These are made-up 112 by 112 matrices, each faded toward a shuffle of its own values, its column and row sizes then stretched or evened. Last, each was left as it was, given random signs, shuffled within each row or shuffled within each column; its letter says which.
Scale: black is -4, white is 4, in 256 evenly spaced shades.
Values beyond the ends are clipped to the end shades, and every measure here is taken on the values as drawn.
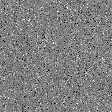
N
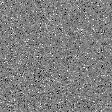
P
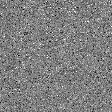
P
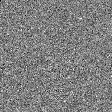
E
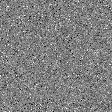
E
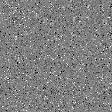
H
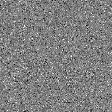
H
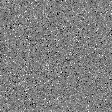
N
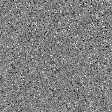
P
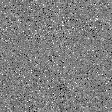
H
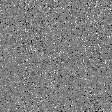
P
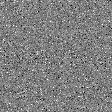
E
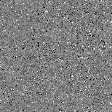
P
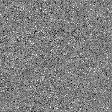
H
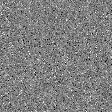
N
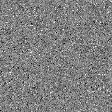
H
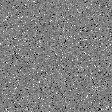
H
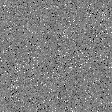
N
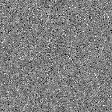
H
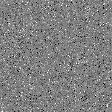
N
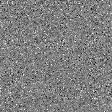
H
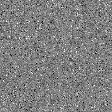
H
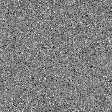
E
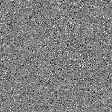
H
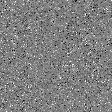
N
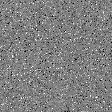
E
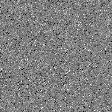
P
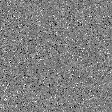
P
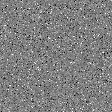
E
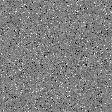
N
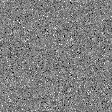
N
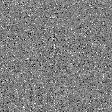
H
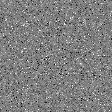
P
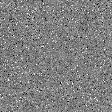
P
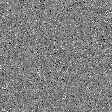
N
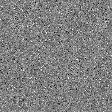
P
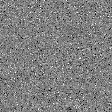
H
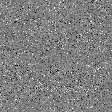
E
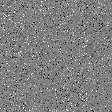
N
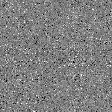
H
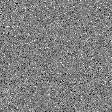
P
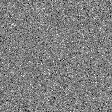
E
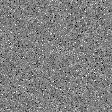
N
